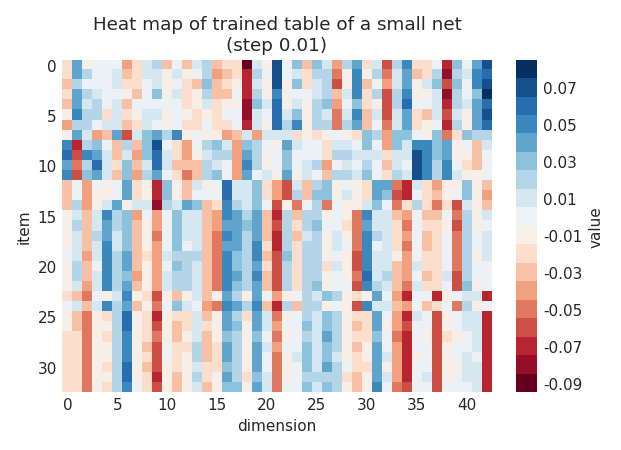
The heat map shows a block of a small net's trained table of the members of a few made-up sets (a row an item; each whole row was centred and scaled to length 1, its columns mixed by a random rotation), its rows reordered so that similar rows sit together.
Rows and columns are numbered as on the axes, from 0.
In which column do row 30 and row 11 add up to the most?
6
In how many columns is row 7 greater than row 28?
23
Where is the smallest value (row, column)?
0, 18
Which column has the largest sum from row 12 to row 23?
16
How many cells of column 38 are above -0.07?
28
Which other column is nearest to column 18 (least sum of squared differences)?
38
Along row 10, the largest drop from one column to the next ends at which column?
1
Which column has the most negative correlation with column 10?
41
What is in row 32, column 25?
0.01
